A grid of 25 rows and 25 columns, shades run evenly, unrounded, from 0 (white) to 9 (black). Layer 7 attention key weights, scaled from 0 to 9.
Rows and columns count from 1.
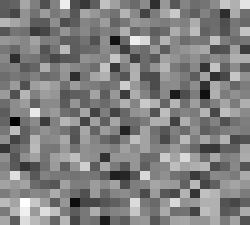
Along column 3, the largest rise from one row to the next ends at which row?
19
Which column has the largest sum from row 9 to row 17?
21
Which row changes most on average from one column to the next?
11
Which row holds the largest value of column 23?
2
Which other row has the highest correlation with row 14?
18
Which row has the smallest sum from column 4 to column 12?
24
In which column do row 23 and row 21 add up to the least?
3
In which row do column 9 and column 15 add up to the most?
22
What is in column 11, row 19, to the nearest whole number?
3
